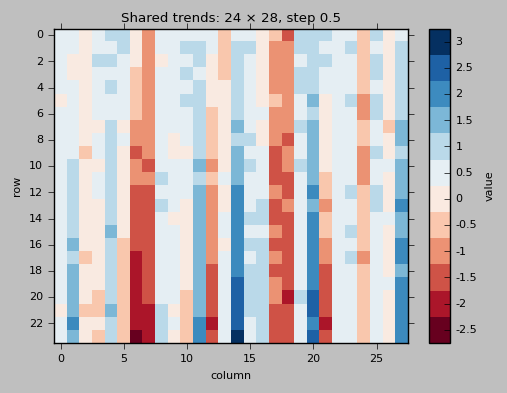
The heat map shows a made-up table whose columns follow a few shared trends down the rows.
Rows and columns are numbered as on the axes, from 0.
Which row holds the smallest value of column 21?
22
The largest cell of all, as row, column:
23, 14
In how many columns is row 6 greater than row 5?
2
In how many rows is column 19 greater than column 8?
8
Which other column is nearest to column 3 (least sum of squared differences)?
10
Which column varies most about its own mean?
21
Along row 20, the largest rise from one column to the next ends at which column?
19
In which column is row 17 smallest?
6
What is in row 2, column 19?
0.5
